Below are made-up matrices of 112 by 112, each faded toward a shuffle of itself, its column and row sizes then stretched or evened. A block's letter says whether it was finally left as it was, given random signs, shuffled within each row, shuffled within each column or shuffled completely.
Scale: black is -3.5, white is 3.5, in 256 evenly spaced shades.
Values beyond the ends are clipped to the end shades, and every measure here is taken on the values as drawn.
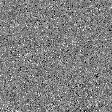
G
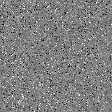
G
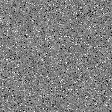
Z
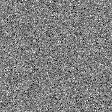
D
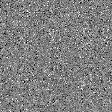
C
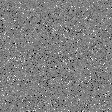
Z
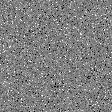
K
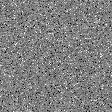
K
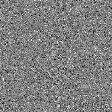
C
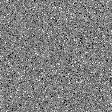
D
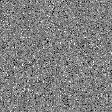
C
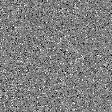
C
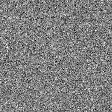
Z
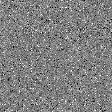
G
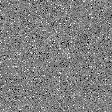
C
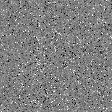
D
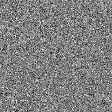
G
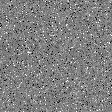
K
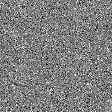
G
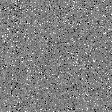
G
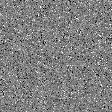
D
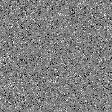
C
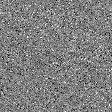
Z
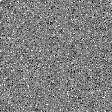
C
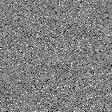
Z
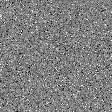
K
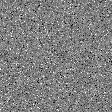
K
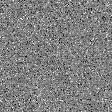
Z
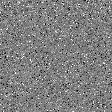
Z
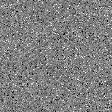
C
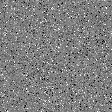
D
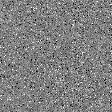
G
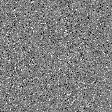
D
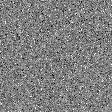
K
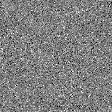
C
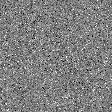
Z
